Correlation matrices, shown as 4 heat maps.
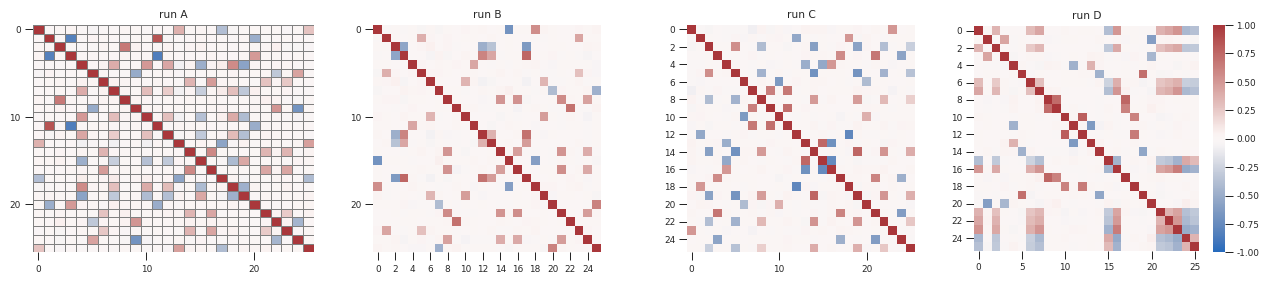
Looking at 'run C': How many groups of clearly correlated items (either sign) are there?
7
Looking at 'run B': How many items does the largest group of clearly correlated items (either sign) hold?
5
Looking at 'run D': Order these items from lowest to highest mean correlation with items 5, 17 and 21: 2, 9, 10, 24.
24, 10, 2, 9
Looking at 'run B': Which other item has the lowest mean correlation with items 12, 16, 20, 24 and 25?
7
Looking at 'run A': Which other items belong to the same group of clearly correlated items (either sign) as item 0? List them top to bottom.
13, 17, 25
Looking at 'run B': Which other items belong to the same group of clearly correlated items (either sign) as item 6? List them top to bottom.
10, 19
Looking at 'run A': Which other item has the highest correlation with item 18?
4
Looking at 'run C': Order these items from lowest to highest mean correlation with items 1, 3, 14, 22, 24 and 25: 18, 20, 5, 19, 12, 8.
5, 12, 20, 18, 8, 19
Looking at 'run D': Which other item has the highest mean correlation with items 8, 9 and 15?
17
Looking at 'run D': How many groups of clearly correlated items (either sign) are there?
6
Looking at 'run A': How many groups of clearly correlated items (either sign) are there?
6
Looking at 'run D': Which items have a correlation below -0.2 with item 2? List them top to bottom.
15, 24, 25
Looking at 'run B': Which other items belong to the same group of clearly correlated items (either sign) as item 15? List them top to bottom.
0, 18
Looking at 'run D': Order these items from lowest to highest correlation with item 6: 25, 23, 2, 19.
25, 19, 2, 23
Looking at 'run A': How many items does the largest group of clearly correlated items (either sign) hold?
7
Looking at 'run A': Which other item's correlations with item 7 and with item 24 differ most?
9
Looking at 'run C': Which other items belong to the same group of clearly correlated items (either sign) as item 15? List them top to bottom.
4, 13, 16
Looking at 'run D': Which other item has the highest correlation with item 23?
16
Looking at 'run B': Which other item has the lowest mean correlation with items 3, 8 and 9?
2
